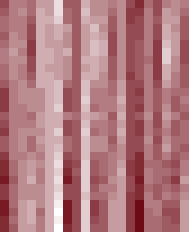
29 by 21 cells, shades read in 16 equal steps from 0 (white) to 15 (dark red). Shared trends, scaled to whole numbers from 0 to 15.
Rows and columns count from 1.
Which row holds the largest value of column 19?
27
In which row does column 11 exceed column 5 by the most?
26
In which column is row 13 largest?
1
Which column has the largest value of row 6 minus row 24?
4
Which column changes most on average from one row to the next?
8
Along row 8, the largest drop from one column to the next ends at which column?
19
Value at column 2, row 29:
10
